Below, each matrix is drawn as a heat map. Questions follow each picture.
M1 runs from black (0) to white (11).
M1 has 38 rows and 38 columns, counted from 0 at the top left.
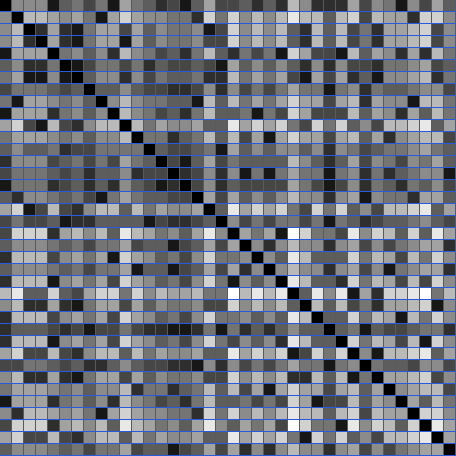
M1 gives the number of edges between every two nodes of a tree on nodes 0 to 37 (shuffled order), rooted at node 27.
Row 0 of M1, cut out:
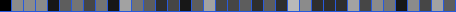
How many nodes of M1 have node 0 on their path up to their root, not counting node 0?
9
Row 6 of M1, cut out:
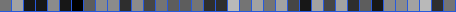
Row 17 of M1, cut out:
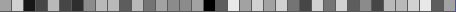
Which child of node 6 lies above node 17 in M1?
2
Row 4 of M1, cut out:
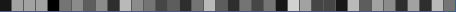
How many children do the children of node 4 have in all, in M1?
2
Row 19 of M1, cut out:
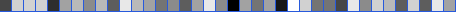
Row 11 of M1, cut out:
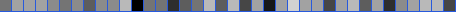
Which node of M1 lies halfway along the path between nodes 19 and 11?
15
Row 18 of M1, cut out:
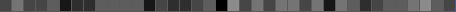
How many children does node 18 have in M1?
2
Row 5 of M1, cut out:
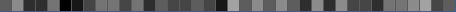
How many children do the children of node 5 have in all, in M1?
4
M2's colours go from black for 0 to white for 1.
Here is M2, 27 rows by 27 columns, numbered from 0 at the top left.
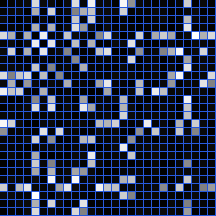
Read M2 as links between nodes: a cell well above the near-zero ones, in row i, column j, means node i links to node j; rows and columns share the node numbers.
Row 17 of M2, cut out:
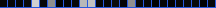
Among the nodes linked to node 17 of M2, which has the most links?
node 4
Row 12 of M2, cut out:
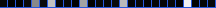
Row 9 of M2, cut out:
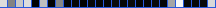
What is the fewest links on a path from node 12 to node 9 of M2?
3
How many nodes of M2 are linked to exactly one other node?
1
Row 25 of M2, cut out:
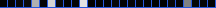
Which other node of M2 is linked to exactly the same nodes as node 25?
node 8
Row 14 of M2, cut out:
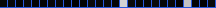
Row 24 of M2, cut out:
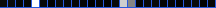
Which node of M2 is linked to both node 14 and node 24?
node 15
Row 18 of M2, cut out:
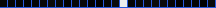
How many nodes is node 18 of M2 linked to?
1
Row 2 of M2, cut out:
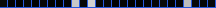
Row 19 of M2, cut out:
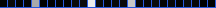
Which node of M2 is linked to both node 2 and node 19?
node 11
